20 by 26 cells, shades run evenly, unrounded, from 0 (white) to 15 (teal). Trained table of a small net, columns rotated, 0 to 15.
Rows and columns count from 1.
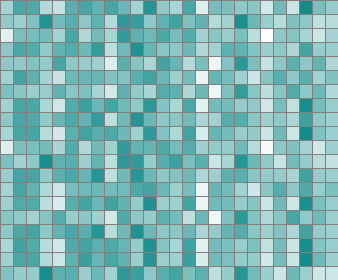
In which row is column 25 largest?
5
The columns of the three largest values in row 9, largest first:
11, 8, 24
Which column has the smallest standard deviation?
26
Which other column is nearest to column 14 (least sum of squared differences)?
4
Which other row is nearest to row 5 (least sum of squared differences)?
7
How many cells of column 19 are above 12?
6
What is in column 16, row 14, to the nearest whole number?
1
